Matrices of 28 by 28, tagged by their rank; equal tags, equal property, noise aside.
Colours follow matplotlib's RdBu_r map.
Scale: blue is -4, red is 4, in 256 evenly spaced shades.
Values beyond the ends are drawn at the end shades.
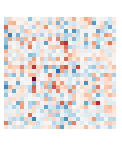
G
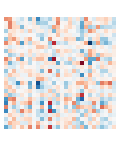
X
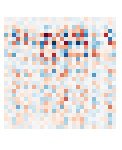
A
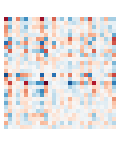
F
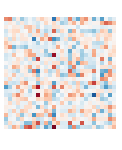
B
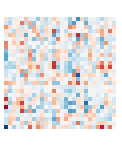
X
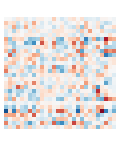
X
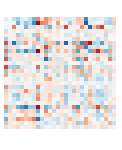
A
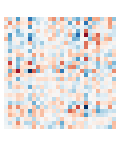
X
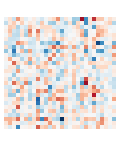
B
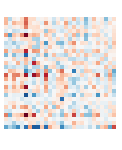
A
